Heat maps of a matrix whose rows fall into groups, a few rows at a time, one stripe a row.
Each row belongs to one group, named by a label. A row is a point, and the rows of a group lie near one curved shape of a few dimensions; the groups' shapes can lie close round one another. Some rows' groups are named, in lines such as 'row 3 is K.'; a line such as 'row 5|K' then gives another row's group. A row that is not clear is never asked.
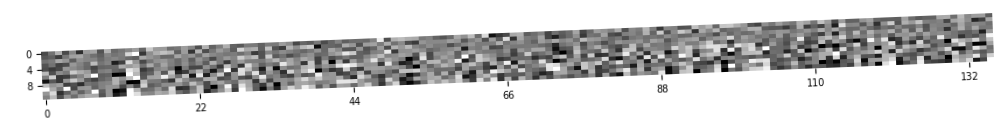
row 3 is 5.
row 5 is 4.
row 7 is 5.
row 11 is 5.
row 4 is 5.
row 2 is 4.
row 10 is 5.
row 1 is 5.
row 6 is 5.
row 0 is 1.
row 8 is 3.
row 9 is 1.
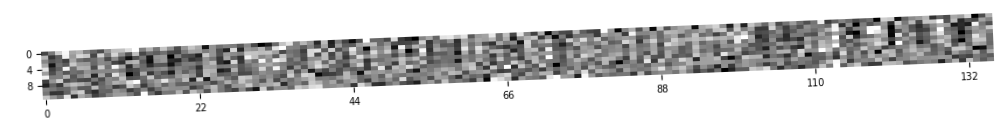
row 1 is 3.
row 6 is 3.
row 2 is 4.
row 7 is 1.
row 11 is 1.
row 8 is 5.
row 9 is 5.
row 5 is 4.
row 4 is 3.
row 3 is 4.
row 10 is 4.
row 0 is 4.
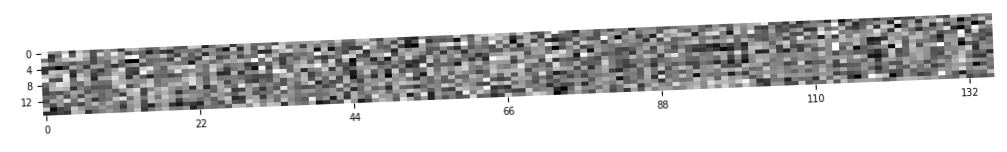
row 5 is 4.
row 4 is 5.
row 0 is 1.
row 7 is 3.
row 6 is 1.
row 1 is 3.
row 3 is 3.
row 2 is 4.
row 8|4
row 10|5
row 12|4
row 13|1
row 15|5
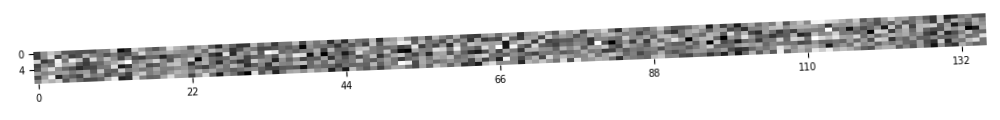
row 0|1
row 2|3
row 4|1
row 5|5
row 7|1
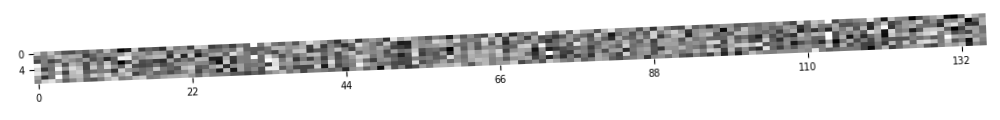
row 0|3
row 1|4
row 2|5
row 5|1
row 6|3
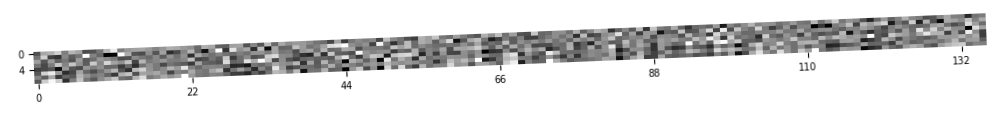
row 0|4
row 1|5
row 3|3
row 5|4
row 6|1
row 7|4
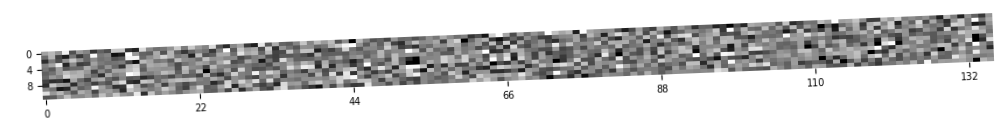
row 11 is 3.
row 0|1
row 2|5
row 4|1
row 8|4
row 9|5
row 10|1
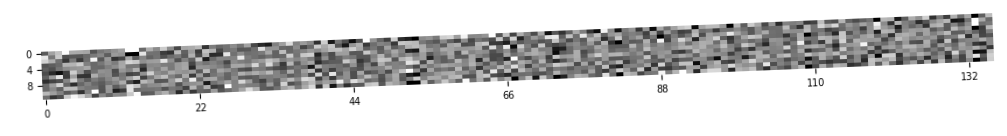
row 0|4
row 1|3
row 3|5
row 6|3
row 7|5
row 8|4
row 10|5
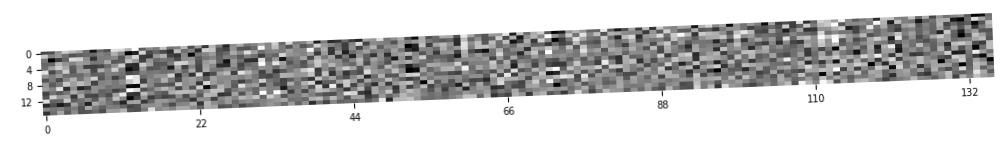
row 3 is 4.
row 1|3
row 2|4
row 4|1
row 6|4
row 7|5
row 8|4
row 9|3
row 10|5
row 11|4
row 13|5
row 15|1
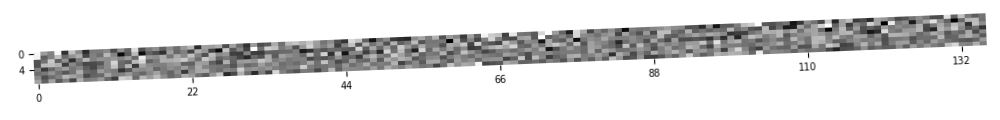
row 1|3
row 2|3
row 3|4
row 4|5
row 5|4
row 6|4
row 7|1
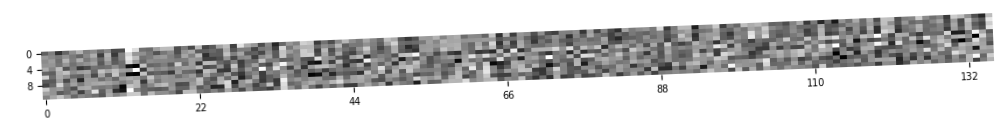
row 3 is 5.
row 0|5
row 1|5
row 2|5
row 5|3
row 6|3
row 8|3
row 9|1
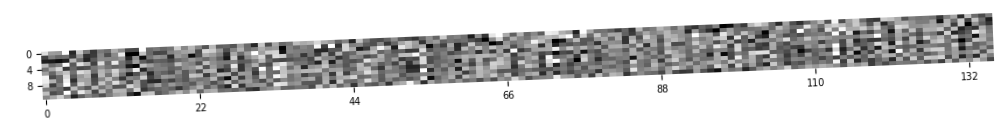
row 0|1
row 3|3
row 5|3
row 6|3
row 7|1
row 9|5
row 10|3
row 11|4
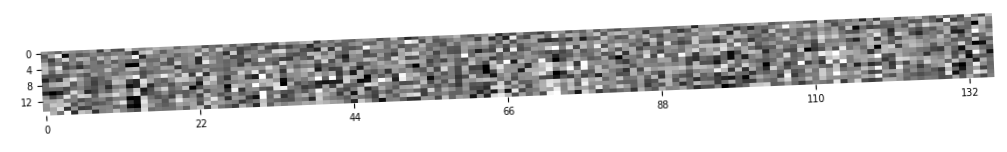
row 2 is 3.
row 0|5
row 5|4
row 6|5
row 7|5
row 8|1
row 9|4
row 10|5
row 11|3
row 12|3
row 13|1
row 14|3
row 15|1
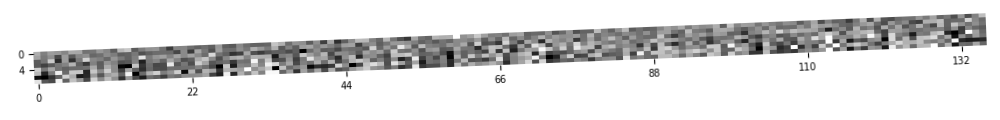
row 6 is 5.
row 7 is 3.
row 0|4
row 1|4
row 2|3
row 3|4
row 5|3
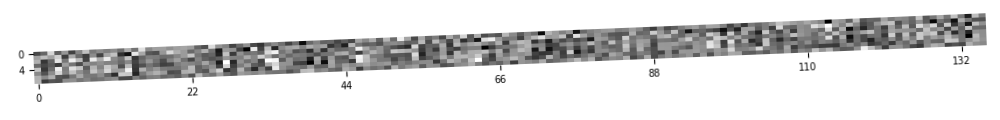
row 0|3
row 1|1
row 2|3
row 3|5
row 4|3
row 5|3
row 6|1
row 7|4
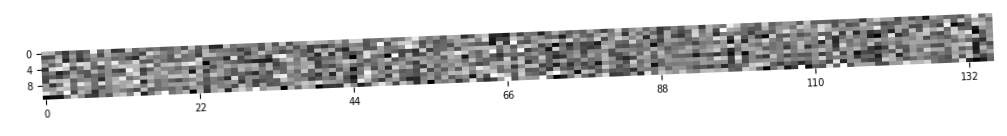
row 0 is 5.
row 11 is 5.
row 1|1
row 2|3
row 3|3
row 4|4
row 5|5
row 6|5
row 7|4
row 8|3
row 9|4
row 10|1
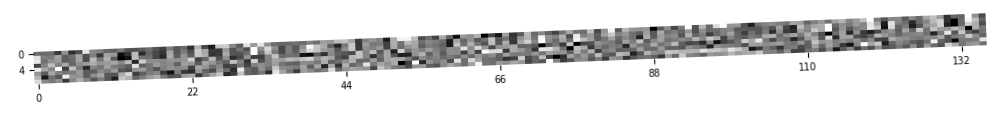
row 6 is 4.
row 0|5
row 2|3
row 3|3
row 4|1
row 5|4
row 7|1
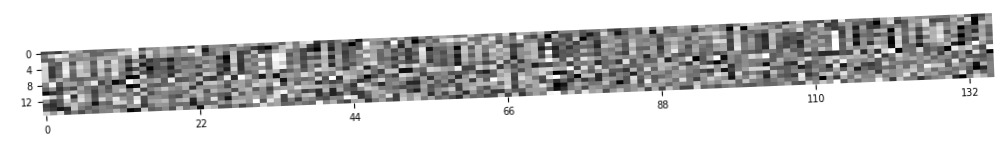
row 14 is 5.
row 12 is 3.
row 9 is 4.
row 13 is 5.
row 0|5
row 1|4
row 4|3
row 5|3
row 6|3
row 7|3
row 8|5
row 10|5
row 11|1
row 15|3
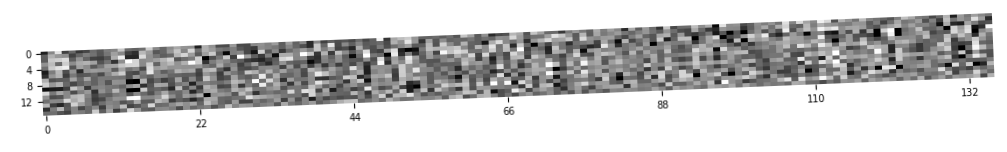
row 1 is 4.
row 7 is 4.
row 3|5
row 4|4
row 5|3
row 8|3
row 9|5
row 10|3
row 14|1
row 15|5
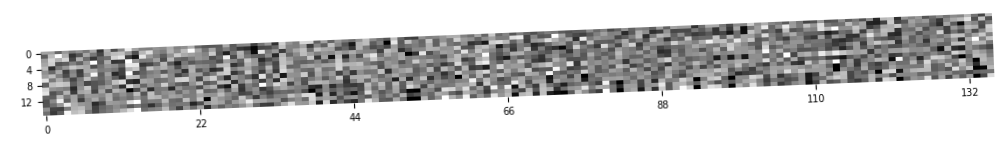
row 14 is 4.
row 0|5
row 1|4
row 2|1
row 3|5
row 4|4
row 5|1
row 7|1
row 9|1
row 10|3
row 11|3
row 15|4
